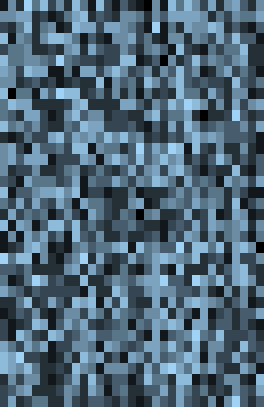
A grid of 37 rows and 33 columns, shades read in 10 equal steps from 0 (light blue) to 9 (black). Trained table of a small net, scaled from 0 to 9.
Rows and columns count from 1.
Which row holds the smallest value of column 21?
26
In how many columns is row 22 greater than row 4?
17
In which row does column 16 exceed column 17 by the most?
33
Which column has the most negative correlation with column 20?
8
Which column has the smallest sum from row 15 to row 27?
30
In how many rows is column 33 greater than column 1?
24
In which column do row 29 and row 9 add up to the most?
2
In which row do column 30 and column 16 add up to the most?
14
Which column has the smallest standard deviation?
32
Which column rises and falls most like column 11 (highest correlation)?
25
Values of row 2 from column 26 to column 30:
3 7 4 6 3
